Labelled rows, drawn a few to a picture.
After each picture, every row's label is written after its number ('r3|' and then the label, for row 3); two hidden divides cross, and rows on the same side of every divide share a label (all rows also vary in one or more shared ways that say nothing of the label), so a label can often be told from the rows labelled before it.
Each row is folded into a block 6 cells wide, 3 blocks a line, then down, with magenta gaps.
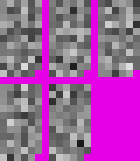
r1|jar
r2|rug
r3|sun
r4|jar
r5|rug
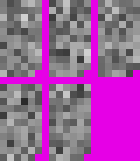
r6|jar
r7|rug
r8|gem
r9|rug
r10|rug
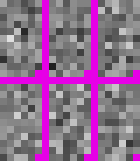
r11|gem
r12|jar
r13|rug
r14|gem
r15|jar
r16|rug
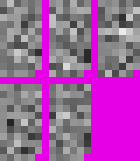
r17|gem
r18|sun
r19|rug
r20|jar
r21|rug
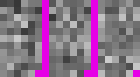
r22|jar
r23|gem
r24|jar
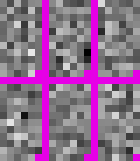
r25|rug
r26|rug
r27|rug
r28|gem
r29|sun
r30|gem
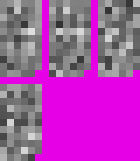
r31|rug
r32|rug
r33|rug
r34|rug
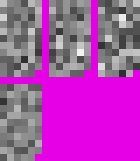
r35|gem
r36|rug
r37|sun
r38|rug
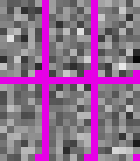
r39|rug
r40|gem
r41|sun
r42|gem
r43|gem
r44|sun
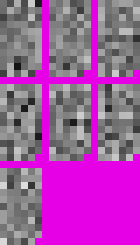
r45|gem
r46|gem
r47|sun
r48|rug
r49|rug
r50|sun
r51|sun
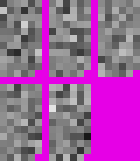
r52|sun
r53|jar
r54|rug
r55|jar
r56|jar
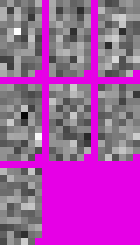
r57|rug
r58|gem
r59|jar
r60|gem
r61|sun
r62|rug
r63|gem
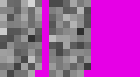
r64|jar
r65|sun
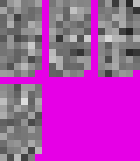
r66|rug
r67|jar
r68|jar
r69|jar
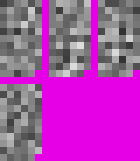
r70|sun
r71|rug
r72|gem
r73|jar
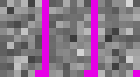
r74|sun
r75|rug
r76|jar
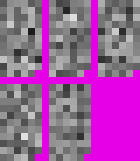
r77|sun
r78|jar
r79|gem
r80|gem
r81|jar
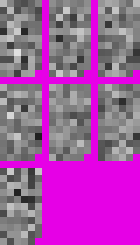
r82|gem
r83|rug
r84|rug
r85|rug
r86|jar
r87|rug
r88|jar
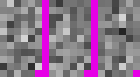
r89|jar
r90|rug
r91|jar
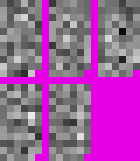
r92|sun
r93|jar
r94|gem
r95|rug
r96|rug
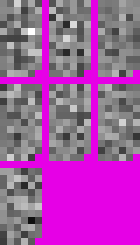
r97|rug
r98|jar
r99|sun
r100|rug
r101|jar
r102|gem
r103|gem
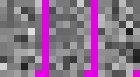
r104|rug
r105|gem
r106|sun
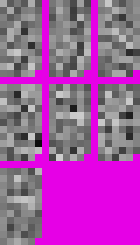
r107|gem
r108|gem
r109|gem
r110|sun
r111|rug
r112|jar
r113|rug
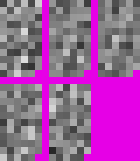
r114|sun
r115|jar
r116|jar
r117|rug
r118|jar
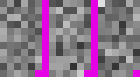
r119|jar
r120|sun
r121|gem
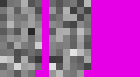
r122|sun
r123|rug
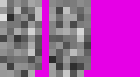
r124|rug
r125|rug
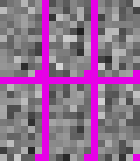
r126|sun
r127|jar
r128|rug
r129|jar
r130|jar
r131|jar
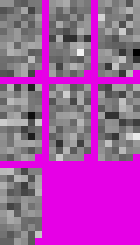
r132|gem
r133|rug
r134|sun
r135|jar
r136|rug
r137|sun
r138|gem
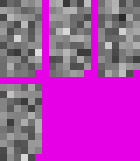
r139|jar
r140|gem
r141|rug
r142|gem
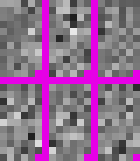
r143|gem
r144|rug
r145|rug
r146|gem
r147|rug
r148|gem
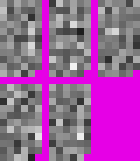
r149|rug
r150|jar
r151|rug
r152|gem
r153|rug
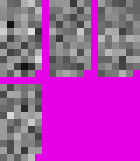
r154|jar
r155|gem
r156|gem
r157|rug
